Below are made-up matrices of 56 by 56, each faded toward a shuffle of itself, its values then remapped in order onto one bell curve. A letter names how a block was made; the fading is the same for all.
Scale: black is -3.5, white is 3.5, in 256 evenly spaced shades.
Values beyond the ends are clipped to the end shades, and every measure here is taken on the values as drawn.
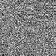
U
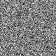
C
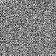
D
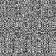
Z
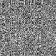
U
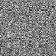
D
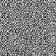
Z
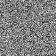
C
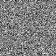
C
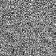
D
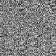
U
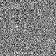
U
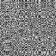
Z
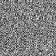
D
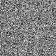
C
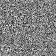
C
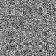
U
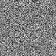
U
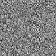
D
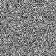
D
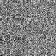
D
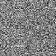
U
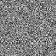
U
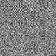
Z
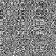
Z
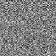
U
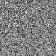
D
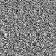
U
